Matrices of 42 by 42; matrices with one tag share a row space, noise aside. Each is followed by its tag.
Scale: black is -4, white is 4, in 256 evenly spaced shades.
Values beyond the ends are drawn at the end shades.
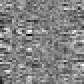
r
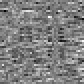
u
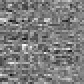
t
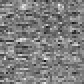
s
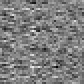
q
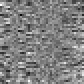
r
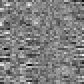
r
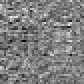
t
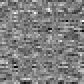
u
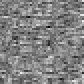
u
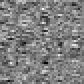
s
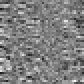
r
